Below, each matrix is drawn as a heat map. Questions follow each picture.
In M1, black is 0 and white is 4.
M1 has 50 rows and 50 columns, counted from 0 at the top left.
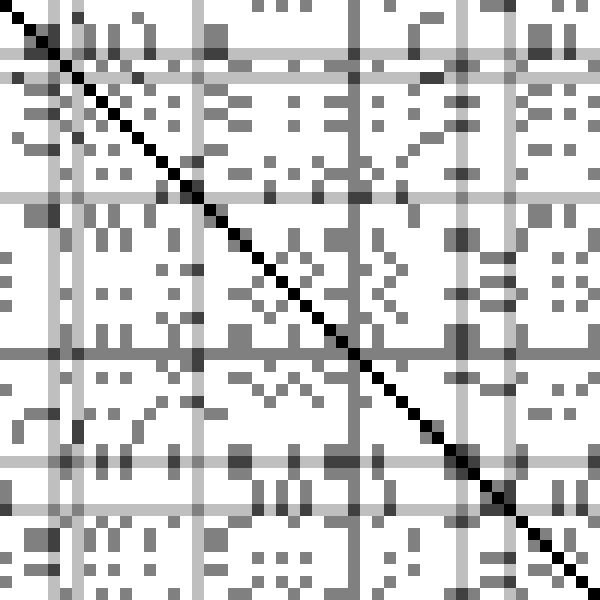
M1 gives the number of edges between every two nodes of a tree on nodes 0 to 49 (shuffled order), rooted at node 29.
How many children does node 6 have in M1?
4
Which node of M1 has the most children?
38
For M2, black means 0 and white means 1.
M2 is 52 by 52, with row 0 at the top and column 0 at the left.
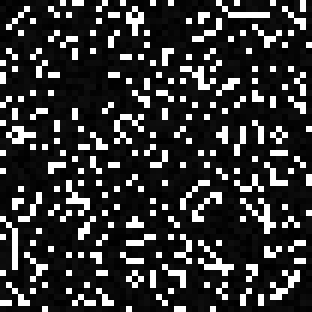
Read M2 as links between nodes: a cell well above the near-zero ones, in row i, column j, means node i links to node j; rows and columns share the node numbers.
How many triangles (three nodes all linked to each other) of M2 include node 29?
4
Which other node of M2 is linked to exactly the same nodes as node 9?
node 19
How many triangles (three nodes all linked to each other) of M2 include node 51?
1
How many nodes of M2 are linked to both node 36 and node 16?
5
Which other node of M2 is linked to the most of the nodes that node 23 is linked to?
node 21
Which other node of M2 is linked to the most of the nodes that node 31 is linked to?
node 2
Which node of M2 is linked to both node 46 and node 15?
node 5
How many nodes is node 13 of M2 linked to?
11
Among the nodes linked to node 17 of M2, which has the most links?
node 45
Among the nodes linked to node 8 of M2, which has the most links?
node 27
